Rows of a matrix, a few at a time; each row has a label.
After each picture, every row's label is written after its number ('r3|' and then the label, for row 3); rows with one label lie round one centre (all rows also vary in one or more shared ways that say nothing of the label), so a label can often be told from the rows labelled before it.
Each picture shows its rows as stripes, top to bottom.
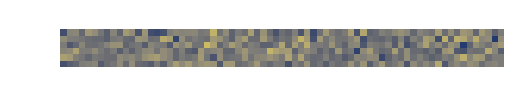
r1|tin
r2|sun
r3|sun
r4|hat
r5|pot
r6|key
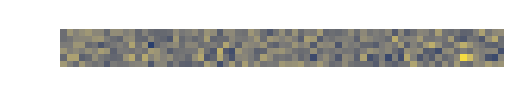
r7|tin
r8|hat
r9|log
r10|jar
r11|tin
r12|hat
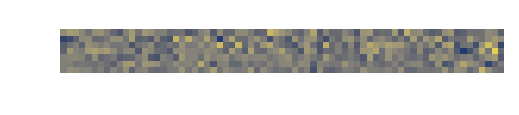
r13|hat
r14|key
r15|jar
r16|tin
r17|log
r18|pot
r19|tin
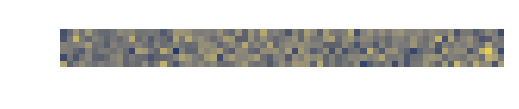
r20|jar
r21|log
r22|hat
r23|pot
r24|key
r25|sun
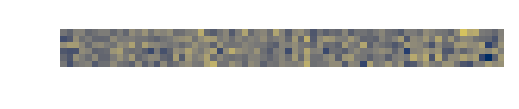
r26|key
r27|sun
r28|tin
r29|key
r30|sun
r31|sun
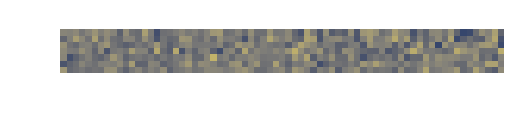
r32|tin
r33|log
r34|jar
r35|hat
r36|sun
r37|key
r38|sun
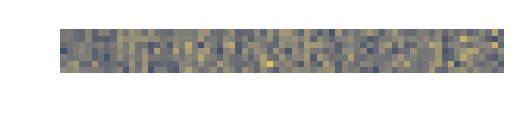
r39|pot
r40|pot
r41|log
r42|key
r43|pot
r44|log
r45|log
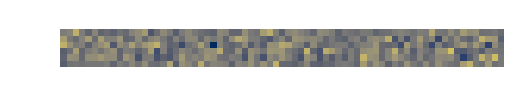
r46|log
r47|jar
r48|pot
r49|sun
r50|tin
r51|key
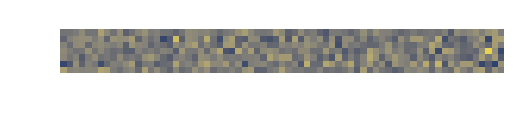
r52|key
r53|tin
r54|log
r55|jar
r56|pot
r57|sun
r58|tin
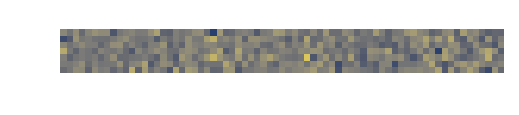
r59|jar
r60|sun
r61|sun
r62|jar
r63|sun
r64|log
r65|log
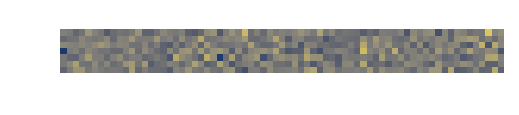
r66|hat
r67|key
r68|tin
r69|key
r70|hat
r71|tin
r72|log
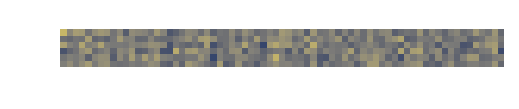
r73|log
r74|pot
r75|hat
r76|jar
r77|key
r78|jar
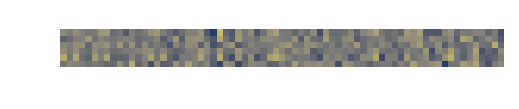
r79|jar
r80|jar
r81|log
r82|sun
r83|sun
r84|log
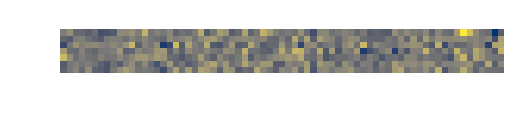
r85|pot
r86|sun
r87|tin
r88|sun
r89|pot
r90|hat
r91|pot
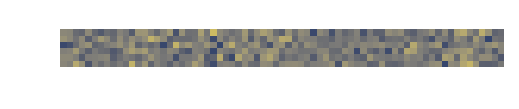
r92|pot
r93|pot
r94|key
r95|hat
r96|jar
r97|log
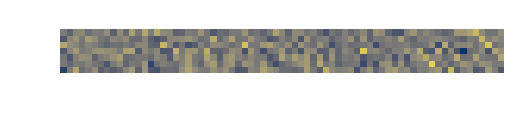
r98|key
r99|tin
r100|hat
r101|tin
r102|sun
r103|log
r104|log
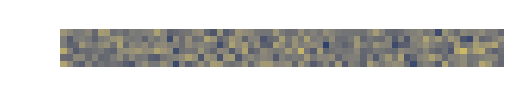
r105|jar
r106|sun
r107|key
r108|pot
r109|log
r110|pot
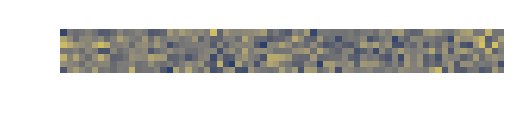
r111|key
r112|tin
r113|tin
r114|hat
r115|hat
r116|jar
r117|log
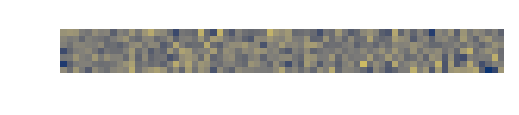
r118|pot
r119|pot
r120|hat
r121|key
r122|log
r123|key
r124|sun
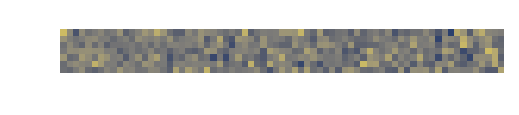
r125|pot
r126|jar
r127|jar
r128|hat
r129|jar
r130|tin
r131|sun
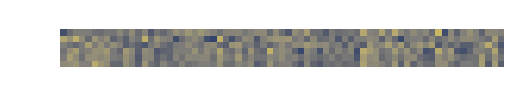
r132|key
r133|log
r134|jar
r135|tin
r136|tin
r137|tin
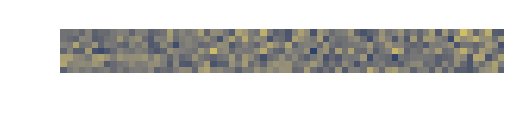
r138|jar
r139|key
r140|log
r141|pot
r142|tin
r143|hat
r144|pot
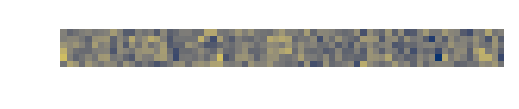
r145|sun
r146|pot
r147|log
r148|pot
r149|jar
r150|tin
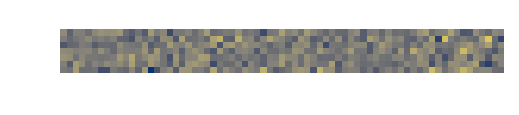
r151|sun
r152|jar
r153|key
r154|jar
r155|pot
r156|sun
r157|log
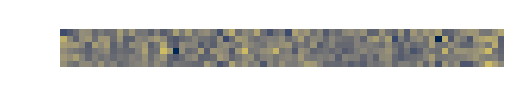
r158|key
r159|jar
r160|log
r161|key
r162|log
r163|hat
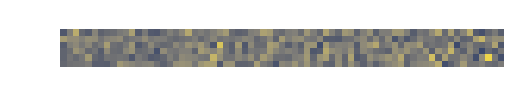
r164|log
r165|tin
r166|jar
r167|sun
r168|jar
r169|pot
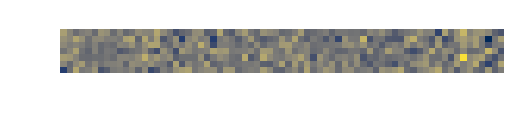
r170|jar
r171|tin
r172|pot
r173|log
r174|pot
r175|sun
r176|log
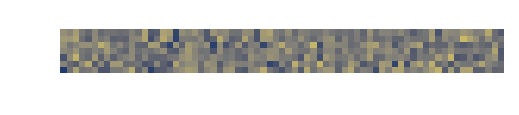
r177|log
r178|log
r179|jar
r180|log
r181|log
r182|jar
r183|log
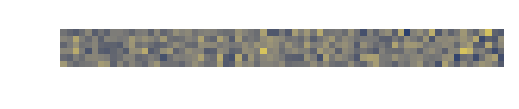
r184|jar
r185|sun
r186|hat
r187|log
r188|jar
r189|jar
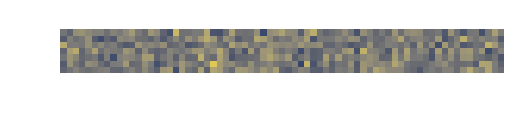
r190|hat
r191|pot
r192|hat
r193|tin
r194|pot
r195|tin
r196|key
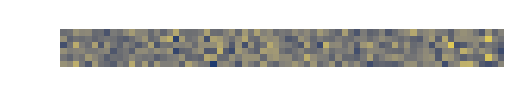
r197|hat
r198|key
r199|sun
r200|jar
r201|hat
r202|log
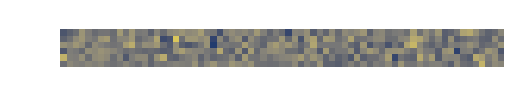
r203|key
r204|jar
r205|hat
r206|jar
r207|log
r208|tin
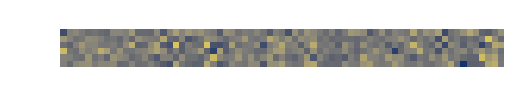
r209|key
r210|hat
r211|hat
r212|jar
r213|tin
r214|hat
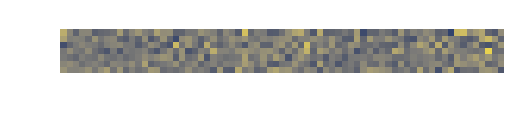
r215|pot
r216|log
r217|sun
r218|hat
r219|key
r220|tin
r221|jar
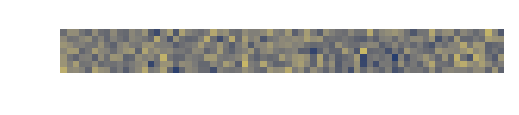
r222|log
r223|hat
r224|pot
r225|tin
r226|sun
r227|log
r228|log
